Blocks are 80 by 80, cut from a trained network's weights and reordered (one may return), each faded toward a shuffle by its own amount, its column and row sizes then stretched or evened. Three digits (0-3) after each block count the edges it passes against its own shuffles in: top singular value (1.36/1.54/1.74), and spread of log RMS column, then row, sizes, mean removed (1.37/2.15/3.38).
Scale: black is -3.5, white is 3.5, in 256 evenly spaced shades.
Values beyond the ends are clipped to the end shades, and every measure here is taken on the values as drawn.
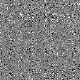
0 2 2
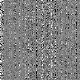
2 3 1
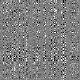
3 3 2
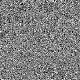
2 1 1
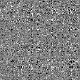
0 2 2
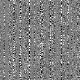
2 3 0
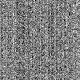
3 1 0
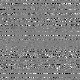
1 1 3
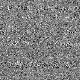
0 0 2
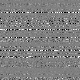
3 0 3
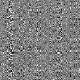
3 3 1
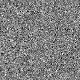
2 0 1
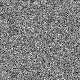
0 0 0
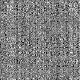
3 0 2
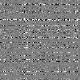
2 2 3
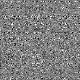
0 1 2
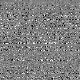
0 0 3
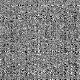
2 1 2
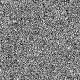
1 0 0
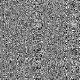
3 2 0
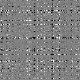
3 2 3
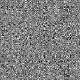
2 2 2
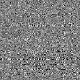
3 1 2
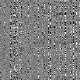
3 3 1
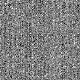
2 1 1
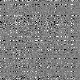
0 2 3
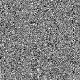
2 1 0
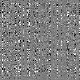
0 3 2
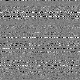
2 0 3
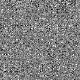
1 1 2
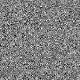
0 1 1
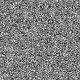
0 0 1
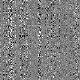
1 3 1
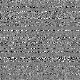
0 0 3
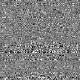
3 1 3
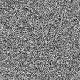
2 0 0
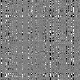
3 3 2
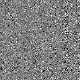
1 2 1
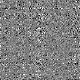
1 2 2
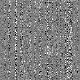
0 3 0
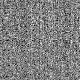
1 0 1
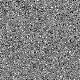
0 0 1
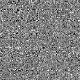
1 1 2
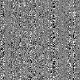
1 3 1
